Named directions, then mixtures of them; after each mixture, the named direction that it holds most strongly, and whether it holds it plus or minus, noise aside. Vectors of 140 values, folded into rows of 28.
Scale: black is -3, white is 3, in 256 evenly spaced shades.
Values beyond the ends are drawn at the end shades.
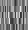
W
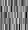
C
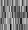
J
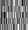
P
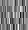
W, plus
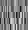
W, minus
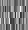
W, plus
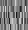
W, minus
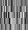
W, minus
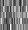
J, minus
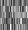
J, minus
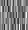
C, minus
